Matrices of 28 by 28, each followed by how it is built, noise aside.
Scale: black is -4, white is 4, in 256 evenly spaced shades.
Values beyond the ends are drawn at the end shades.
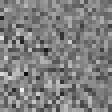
lower triangular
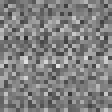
repeating columns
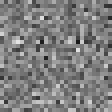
low rank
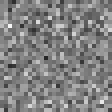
repeating columns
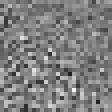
lower triangular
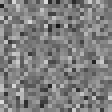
low rank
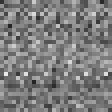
repeating columns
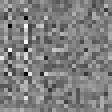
low rank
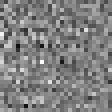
low rank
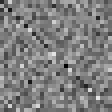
diagonal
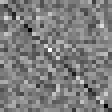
diagonal
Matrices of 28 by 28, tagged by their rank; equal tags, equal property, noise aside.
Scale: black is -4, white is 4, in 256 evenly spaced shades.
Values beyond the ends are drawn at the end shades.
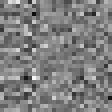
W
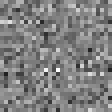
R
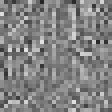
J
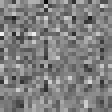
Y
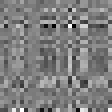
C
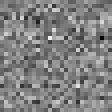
R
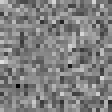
R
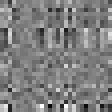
C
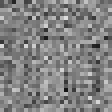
J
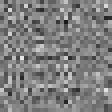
J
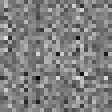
Y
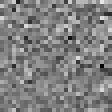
R
